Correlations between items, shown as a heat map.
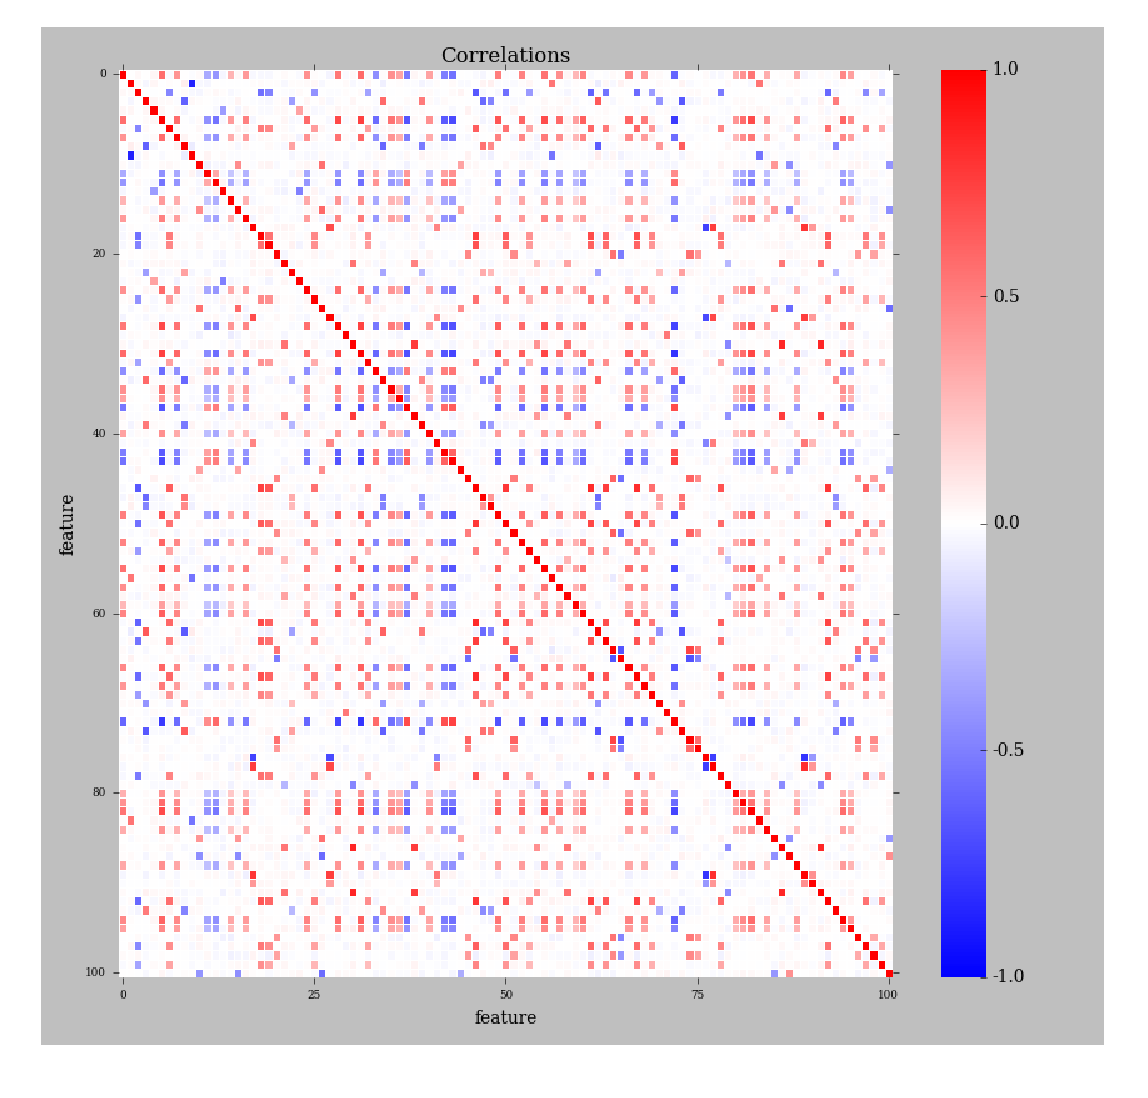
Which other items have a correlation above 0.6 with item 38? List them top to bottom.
30, 86, 91
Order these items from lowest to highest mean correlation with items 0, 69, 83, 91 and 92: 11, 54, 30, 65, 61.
11, 65, 54, 30, 61
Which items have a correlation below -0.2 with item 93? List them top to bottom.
8, 22, 47, 48, 70, 73
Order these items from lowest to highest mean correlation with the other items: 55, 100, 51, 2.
2, 100, 51, 55
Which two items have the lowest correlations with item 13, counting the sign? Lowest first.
23, 4
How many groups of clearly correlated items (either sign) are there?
10
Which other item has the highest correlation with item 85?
26
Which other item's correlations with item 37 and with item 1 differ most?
9
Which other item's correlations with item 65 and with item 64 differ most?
74
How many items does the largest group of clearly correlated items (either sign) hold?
33
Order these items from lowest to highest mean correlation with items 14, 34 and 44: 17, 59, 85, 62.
17, 59, 85, 62
